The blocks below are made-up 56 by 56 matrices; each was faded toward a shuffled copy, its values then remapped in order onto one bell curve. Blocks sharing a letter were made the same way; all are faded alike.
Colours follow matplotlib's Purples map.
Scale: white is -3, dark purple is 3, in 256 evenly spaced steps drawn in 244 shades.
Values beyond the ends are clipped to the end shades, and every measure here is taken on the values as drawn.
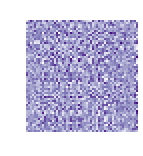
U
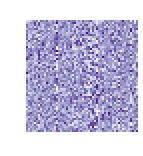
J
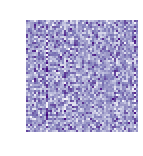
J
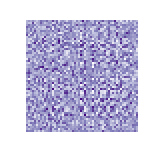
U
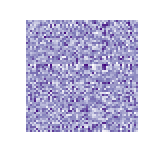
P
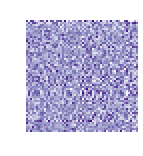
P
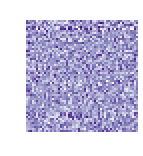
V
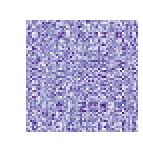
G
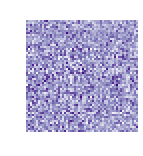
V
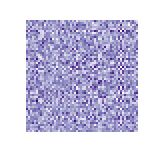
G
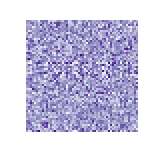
V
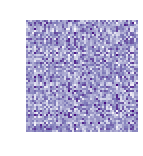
U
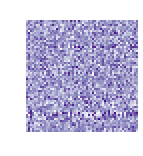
V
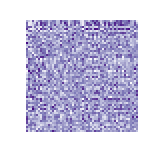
P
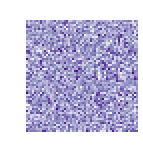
V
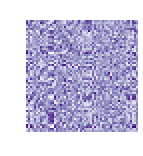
U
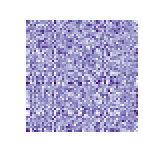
G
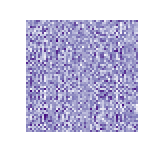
U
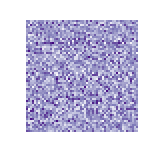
V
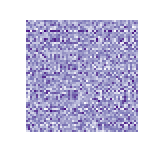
P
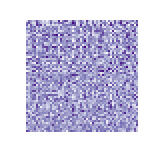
P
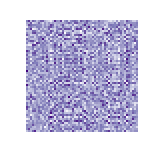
G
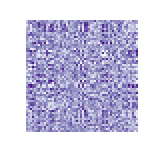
G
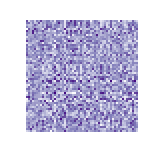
P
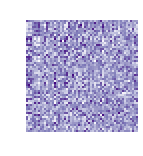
U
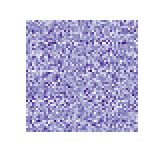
V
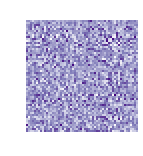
V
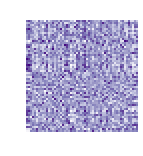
G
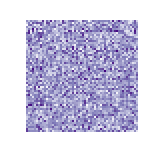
V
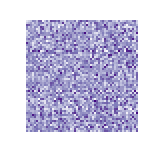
V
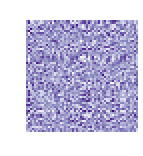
G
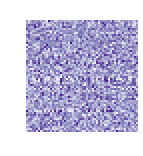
V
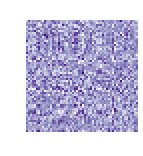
P
